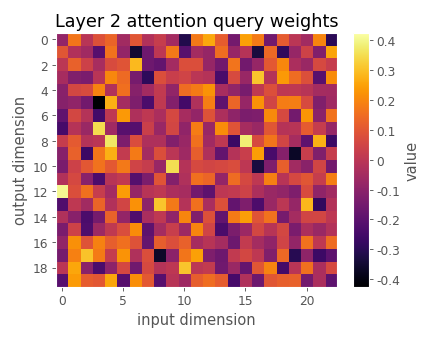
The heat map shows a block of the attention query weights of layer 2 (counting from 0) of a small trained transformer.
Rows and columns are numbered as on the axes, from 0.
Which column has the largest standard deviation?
3
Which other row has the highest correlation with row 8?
0
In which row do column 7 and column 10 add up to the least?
5
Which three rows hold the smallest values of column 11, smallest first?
12, 14, 6
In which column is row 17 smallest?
8
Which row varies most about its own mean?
17
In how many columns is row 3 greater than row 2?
12
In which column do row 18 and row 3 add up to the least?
13
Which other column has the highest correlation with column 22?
20
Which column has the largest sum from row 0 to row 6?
4
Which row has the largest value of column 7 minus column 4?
18
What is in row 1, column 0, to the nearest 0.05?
0.1
